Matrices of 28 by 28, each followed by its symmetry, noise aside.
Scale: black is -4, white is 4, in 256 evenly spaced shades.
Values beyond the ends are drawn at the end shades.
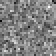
symmetric across the other diagonal.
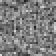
mirrored top to bottom.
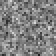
no symmetry.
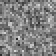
symmetric across the other diagonal.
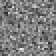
same after a half turn.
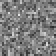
symmetric.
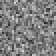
antisymmetric.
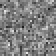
no symmetry.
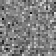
antisymmetric.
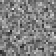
symmetric across the other diagonal.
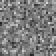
symmetric across the other diagonal.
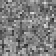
antisymmetric.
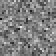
antisymmetric.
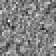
same after a half turn.
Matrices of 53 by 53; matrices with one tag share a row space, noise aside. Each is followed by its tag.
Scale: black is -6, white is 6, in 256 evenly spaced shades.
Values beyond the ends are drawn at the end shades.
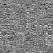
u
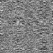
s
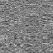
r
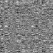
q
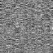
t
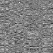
r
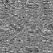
r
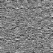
t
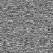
u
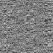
u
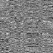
r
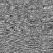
r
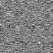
t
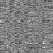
r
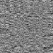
r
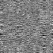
s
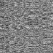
r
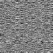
t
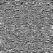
t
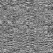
u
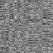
r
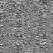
s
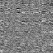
q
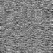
t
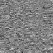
r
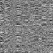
q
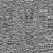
u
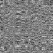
q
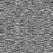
t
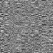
q
